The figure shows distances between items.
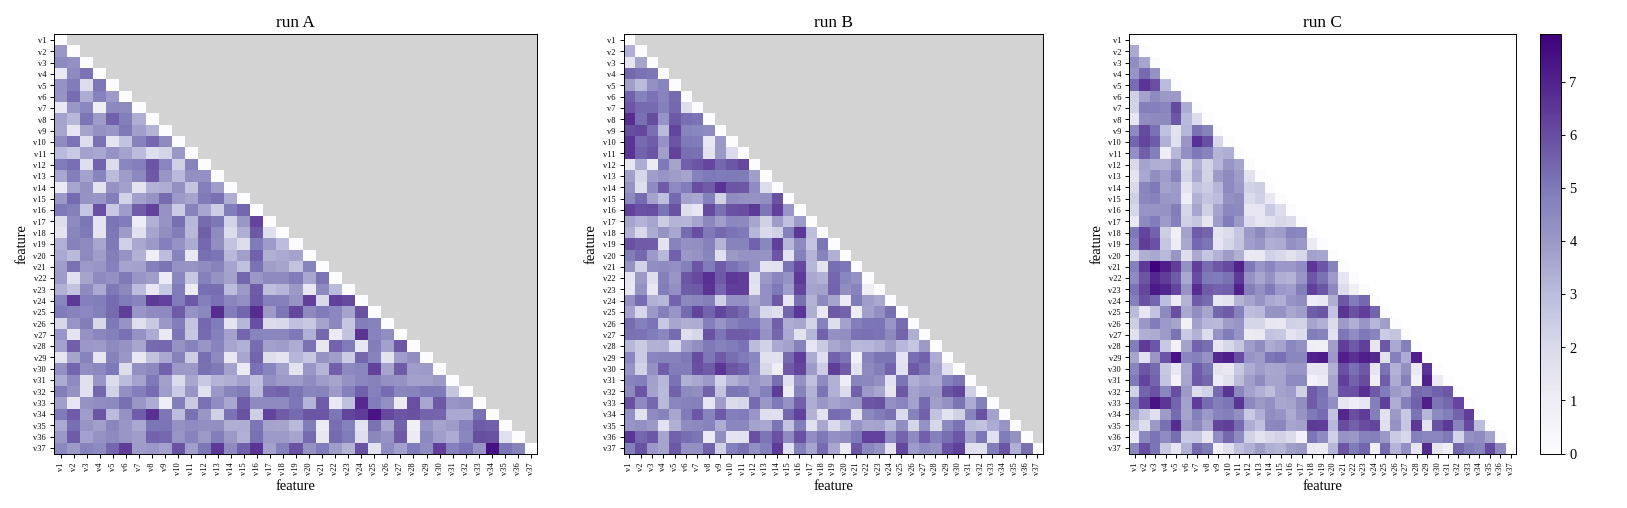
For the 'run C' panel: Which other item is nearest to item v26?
v6
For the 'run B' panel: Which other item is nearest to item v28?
v17
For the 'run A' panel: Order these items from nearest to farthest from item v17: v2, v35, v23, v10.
v23, v35, v2, v10
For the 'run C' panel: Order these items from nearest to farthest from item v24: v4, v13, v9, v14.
v9, v4, v14, v13
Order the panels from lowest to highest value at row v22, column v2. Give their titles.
run A, run B, run C
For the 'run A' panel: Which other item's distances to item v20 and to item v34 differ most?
v8
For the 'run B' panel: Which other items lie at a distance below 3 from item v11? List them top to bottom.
v8, v10, v33, v36
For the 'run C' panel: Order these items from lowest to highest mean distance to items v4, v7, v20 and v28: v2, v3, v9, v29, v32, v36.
v9, v36, v32, v3, v2, v29
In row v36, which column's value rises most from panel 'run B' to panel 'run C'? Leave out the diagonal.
v10
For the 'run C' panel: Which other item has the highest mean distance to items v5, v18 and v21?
v29
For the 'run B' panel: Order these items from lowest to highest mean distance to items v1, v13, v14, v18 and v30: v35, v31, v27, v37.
v35, v31, v27, v37
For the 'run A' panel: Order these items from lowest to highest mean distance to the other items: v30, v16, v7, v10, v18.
v7, v18, v10, v30, v16
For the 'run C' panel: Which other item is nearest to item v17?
v36
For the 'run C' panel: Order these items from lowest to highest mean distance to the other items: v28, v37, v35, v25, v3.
v37, v28, v25, v35, v3
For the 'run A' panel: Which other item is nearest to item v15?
v30
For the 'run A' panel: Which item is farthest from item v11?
v24
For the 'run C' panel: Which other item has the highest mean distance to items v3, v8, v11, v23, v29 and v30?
v21
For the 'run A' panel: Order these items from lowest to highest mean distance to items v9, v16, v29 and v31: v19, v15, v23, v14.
v14, v23, v19, v15
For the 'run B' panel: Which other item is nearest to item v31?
v20
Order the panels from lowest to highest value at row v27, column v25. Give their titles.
run C, run A, run B
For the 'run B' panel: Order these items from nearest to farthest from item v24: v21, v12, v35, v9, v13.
v9, v35, v12, v13, v21
